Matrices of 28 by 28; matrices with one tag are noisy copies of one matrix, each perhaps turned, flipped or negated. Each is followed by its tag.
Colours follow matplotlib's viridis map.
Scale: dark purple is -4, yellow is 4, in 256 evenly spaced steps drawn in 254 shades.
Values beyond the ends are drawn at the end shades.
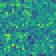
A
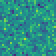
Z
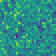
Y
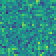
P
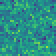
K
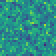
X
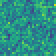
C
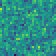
Y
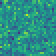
Y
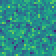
X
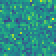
A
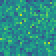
K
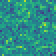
C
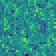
Z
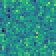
K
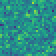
Y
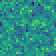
X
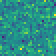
P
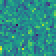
A
